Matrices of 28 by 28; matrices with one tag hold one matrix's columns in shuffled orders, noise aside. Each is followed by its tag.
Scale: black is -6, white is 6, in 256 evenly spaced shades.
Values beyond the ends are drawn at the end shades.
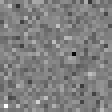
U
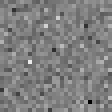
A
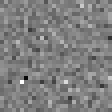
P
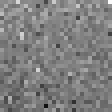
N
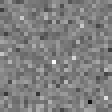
A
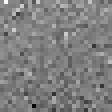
N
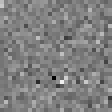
P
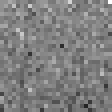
N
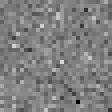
A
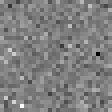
U
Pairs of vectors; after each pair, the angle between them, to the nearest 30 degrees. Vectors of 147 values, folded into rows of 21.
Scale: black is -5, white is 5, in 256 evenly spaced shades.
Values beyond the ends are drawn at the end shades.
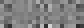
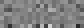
30 degrees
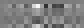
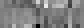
120 degrees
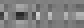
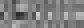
30 degrees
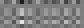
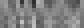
60 degrees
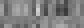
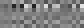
90 degrees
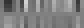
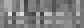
120 degrees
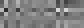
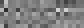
30 degrees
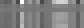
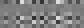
60 degrees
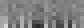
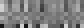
60 degrees
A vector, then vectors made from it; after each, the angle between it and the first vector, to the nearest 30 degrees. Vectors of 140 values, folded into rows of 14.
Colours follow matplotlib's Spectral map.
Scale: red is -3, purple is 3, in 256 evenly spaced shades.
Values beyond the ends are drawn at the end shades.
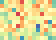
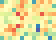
30 degrees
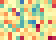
150 degrees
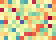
120 degrees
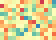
60 degrees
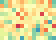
30 degrees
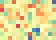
60 degrees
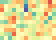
90 degrees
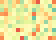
120 degrees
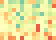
150 degrees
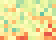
120 degrees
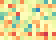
90 degrees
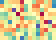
30 degrees
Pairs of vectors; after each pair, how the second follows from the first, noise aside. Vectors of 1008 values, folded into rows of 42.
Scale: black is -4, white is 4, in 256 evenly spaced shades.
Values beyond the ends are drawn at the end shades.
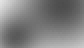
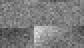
wrapped around, partly zeroed.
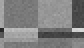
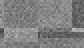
shrunk.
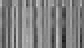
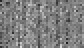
wrapped around, partly zeroed.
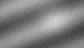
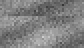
wrapped around, shrunk.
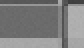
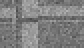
wrapped around, shrunk.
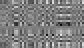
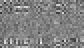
wrapped around, partly zeroed.
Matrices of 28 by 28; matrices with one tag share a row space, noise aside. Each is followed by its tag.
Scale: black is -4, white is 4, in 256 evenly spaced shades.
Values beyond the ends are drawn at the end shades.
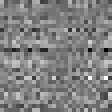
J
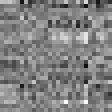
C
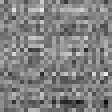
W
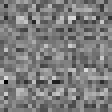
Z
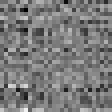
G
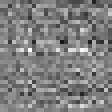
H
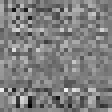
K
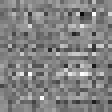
H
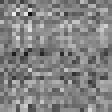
K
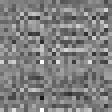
W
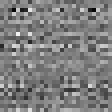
K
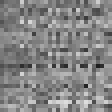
C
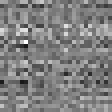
G
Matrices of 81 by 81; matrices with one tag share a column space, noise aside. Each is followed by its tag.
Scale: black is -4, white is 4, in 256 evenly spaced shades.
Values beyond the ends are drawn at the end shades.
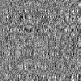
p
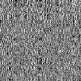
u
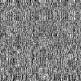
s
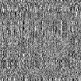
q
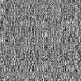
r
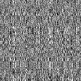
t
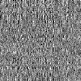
u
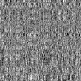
s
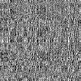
r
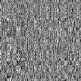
r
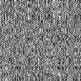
u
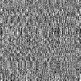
t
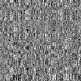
s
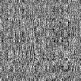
r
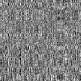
s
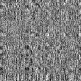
s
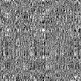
p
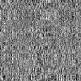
s
